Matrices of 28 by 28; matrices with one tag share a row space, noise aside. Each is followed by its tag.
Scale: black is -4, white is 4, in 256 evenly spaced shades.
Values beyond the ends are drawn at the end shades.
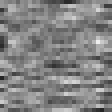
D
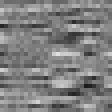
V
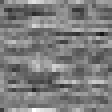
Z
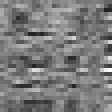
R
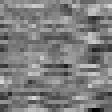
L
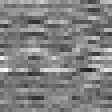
L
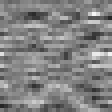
L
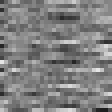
D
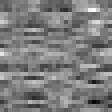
L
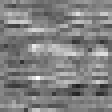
Z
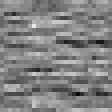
Z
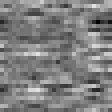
L
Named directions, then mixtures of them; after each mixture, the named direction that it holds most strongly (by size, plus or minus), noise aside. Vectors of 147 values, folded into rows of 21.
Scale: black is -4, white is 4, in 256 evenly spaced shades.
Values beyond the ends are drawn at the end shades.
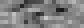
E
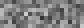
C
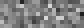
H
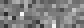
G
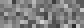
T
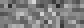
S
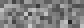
C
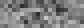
E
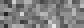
G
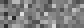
G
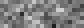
G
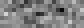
E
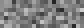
T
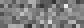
S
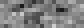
E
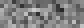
C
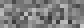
C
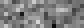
G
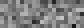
H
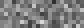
T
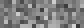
T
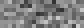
T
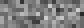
H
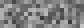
C
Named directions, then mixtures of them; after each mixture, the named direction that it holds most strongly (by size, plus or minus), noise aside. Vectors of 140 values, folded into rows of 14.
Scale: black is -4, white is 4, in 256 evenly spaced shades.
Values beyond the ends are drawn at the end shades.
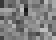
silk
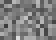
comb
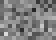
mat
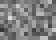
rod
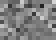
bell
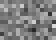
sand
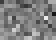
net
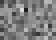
silk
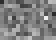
net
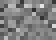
bell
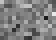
net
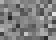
rod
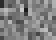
silk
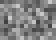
rod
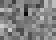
silk
